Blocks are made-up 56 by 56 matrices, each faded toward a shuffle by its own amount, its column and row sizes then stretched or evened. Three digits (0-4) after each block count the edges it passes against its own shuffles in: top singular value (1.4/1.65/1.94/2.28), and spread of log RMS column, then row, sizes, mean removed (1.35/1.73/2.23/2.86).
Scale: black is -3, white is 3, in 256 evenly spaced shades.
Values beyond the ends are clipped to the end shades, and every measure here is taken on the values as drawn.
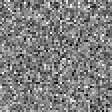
1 0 0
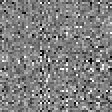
3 3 2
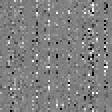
1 4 1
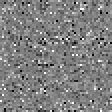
1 1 2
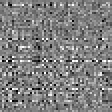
4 2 4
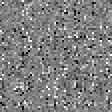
0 3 1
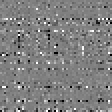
2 2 4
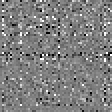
2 3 3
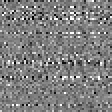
4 0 4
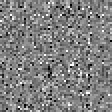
1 2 1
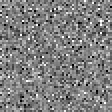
0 0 0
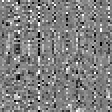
4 4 0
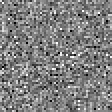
0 2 2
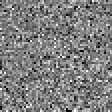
1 0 1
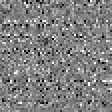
3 1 3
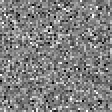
0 0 1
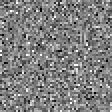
0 0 0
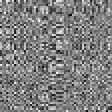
4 3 1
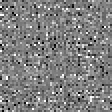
2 1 2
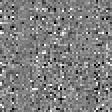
0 3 3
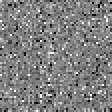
1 1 1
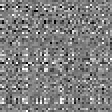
4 2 4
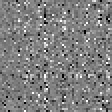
2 3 1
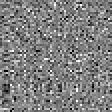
3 1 2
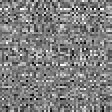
3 1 4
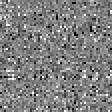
0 2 3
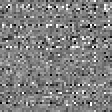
1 2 4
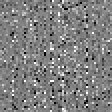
0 4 0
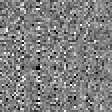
3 3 0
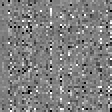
1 4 2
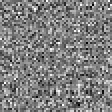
3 1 1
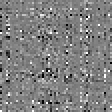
1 4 3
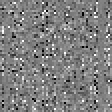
1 4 1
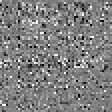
3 3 2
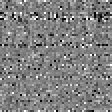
1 0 4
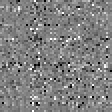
0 2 3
